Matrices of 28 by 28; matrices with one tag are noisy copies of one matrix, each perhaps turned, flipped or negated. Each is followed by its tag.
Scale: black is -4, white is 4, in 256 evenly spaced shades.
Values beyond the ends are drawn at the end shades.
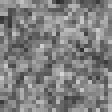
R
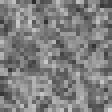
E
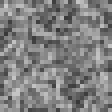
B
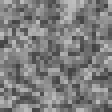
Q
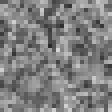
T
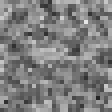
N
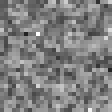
Q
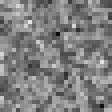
E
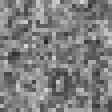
B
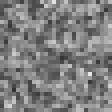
Q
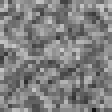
N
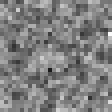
N
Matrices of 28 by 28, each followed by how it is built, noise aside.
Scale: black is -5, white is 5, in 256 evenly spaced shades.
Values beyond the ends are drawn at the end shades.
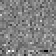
uneven rows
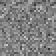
repeating columns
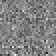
uneven rows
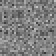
blocks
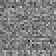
blocks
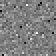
sparse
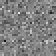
uneven rows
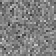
repeating columns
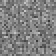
repeating columns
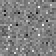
sparse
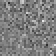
upper triangular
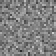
repeating columns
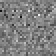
uneven rows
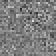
upper triangular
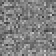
blocks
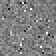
sparse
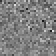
upper triangular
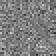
blocks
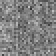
blocks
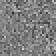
upper triangular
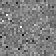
sparse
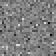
sparse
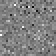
sparse
